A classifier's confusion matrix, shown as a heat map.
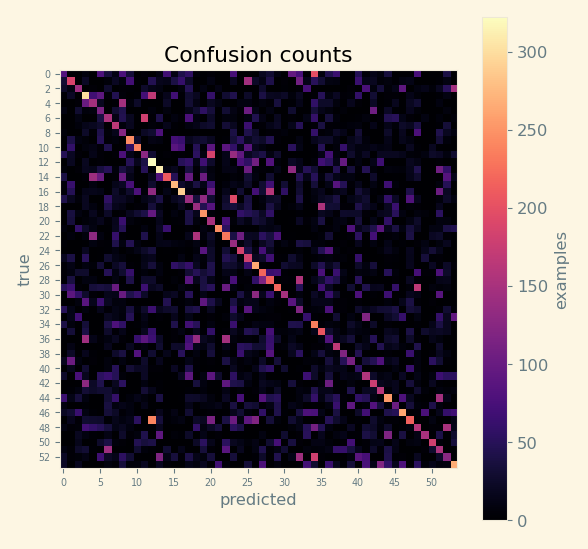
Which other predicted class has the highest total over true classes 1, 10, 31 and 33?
25
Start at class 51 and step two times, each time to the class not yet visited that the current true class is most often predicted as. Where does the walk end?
11
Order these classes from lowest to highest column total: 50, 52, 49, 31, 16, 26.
49, 50, 31, 16, 52, 26
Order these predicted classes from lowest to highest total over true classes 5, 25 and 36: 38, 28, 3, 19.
38, 19, 28, 3
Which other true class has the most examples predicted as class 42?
5
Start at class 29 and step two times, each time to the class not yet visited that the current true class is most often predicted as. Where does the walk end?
52
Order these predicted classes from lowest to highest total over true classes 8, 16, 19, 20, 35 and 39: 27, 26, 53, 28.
53, 27, 26, 28
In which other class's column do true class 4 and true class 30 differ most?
26
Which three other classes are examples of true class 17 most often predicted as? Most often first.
23, 19, 47
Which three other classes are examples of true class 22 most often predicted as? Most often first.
18, 4, 24
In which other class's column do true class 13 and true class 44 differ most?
31
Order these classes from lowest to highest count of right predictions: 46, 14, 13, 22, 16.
14, 22, 46, 16, 13
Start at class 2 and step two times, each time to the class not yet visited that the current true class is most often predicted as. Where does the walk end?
43
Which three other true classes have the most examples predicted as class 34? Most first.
0, 52, 48
